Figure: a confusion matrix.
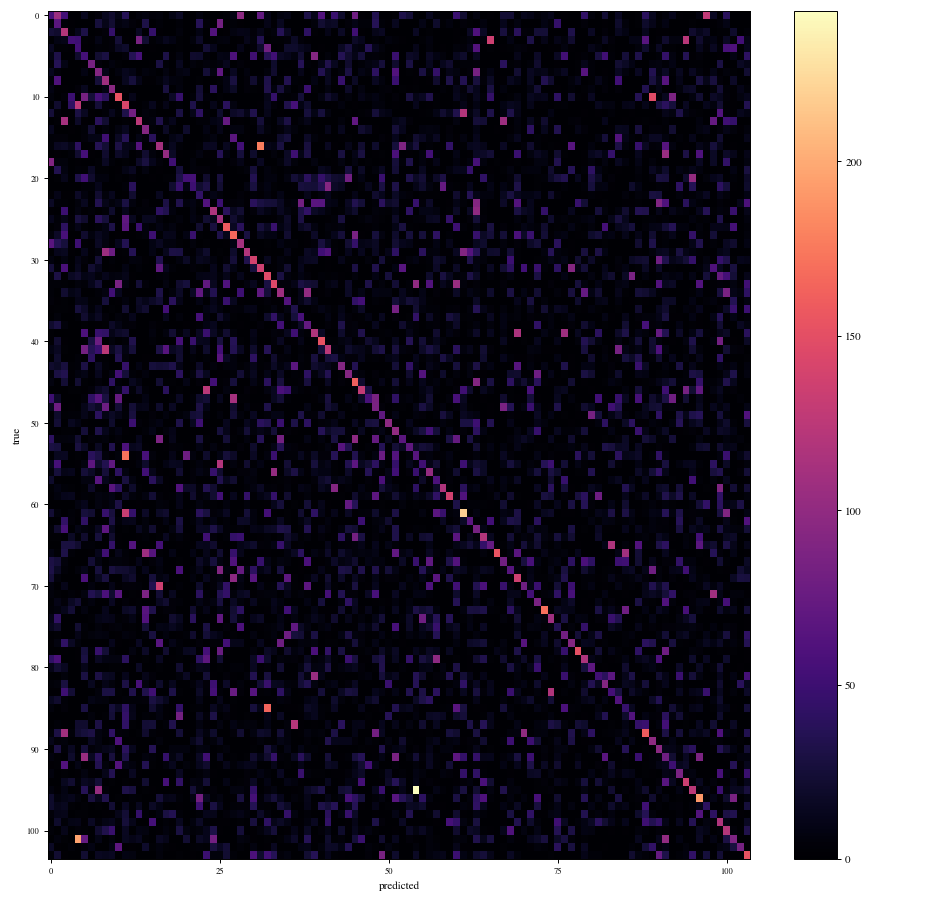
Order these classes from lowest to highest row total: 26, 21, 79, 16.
21, 26, 79, 16
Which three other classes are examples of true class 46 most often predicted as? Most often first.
23, 94, 96
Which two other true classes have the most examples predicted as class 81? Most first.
59, 47
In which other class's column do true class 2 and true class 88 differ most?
70
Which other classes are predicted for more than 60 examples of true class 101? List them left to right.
4, 5, 24, 91
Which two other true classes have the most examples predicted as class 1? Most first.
0, 48
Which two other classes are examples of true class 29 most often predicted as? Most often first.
8, 61
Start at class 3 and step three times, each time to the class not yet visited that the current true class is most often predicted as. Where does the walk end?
74
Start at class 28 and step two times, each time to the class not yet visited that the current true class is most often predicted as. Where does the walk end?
97
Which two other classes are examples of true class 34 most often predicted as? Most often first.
38, 100
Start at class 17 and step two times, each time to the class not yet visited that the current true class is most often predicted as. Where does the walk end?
5
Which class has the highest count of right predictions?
61
